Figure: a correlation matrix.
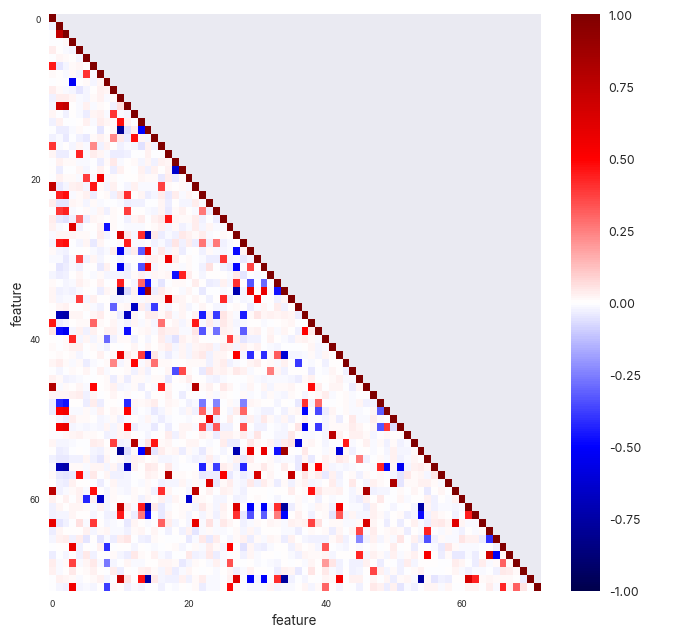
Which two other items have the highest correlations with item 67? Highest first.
64, 55
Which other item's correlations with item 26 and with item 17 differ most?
57
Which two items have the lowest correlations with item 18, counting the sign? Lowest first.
19, 32
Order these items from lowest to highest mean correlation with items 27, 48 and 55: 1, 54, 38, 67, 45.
54, 1, 38, 45, 67
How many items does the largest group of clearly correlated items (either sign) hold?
13
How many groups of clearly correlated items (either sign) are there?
12
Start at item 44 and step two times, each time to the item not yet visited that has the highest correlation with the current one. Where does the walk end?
32
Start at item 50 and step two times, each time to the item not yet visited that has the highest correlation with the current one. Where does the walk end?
23
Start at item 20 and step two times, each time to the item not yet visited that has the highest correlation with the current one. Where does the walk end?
5
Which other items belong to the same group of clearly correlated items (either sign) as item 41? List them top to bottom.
52
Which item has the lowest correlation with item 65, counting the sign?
67
